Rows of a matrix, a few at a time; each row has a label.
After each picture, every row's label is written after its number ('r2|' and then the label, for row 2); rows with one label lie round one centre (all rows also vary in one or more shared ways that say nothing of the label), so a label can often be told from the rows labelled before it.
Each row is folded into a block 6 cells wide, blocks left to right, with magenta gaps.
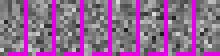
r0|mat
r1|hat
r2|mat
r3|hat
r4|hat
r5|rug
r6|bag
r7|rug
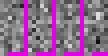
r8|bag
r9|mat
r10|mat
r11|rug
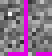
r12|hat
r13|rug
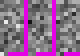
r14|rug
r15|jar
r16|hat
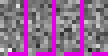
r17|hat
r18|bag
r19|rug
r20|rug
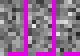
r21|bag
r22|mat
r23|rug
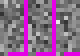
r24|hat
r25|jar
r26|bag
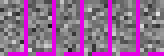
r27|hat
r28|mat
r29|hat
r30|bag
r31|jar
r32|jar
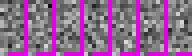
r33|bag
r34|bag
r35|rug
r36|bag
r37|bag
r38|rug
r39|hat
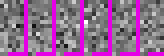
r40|hat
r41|jar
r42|bag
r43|bag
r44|rug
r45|mat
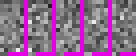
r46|mat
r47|bag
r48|hat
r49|rug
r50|bag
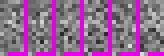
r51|rug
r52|rug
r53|rug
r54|rug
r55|bag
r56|rug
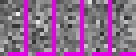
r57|jar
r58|rug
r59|jar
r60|hat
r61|jar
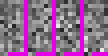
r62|jar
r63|rug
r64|mat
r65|mat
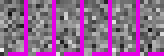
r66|mat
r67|hat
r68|bag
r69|bag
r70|bag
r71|bag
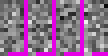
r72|mat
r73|mat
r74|hat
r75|bag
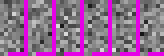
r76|mat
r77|rug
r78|jar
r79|mat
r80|jar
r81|mat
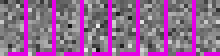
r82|bag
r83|bag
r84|jar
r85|hat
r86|bag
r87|bag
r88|mat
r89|mat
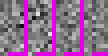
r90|mat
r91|hat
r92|jar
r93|bag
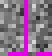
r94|hat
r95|hat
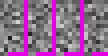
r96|jar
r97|mat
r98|mat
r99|jar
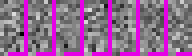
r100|rug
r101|bag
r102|bag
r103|bag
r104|jar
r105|hat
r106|hat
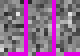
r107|jar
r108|bag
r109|rug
